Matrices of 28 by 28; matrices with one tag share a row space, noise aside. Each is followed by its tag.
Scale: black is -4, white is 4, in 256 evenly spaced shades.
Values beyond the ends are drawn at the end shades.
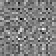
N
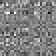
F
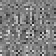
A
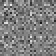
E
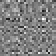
N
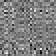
E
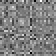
E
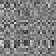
F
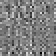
A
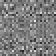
E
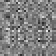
N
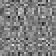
N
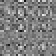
N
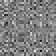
E
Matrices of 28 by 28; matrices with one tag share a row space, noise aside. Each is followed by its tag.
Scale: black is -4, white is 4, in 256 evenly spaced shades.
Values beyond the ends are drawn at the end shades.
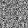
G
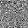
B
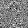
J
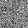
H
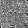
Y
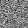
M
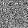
Y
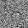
H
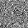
H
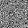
Y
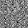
H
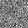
J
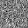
B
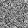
M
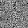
J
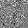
J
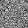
M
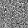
H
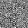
J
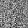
J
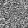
M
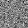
M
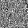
Y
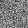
J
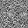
B
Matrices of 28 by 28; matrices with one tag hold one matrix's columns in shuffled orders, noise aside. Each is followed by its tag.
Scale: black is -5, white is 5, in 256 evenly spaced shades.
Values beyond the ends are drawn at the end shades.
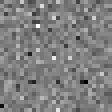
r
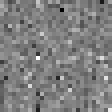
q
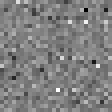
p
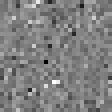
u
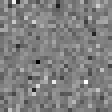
u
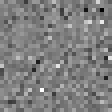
p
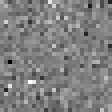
u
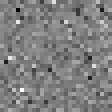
p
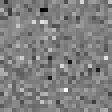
p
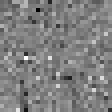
q
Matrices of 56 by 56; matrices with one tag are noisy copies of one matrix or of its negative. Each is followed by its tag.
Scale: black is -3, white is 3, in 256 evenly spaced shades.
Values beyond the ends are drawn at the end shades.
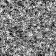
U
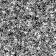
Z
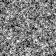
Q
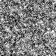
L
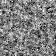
Z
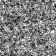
L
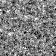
Z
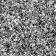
L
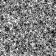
L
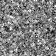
L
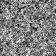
Q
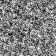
Z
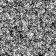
U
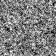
L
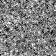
L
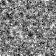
U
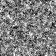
U
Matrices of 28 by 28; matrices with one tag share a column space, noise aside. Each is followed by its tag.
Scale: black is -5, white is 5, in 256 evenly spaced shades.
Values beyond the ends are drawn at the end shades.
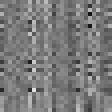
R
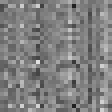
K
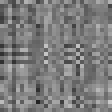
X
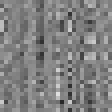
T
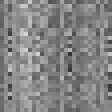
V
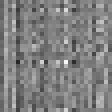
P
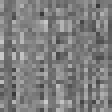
T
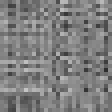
R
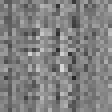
V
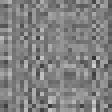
K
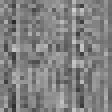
P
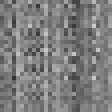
V
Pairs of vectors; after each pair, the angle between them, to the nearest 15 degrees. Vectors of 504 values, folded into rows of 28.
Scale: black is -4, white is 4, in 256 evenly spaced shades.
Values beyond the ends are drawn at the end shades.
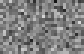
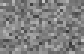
90 degrees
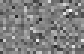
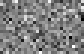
60 degrees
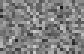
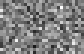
165 degrees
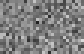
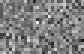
165 degrees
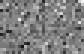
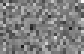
60 degrees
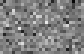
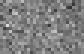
60 degrees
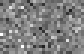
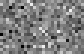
165 degrees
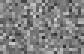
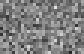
75 degrees
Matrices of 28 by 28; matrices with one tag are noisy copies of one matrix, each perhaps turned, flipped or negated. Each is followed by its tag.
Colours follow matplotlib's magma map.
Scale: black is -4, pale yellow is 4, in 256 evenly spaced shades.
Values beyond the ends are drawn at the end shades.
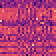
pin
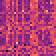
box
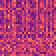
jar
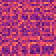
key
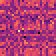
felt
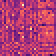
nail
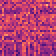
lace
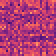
felt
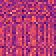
jar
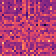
lace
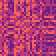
lace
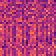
jar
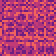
key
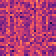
felt
